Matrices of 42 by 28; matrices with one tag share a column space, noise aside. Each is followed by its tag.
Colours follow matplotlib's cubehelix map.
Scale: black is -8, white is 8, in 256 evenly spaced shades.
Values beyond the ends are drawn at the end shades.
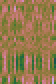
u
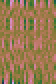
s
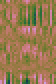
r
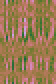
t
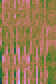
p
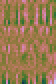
r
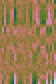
r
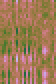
p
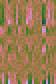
r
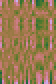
s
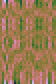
s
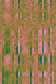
p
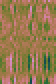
u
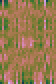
s
